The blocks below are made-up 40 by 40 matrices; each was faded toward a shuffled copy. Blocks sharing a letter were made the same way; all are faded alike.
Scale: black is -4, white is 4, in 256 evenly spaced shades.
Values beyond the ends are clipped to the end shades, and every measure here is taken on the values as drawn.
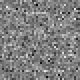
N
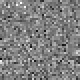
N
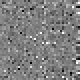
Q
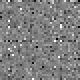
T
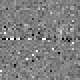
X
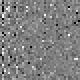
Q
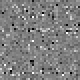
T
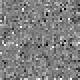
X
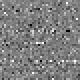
X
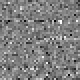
X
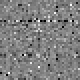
X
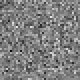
N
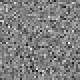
N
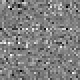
X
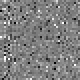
Q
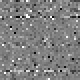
X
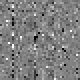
Q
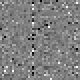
Q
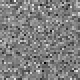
N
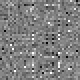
Q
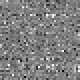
X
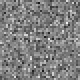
N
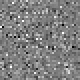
T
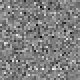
N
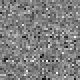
N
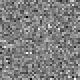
N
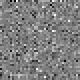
Q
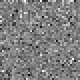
N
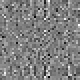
Q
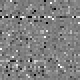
X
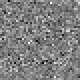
N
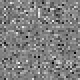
X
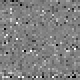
T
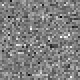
N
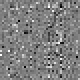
Q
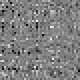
Q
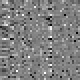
Q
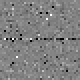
T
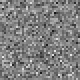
N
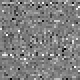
X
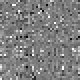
Q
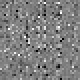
Q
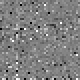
T
